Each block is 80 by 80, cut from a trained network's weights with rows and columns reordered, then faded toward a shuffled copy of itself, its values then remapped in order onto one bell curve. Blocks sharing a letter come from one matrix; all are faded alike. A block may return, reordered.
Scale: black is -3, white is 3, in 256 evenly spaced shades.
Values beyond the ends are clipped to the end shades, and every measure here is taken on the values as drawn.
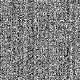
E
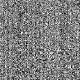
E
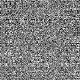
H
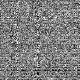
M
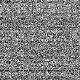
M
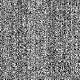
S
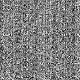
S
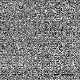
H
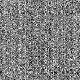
S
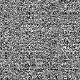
H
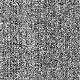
E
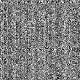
S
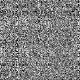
H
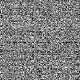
H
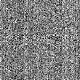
E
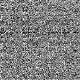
H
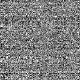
M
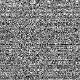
M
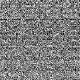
M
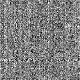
S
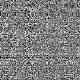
H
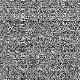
H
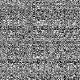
M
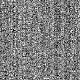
E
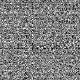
M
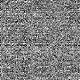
H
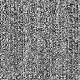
E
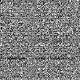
M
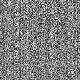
S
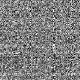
H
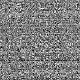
M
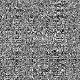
H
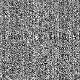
S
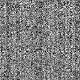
S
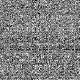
M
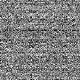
M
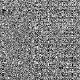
H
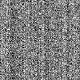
E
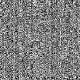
S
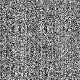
S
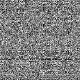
M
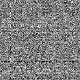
H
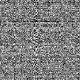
M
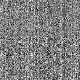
S
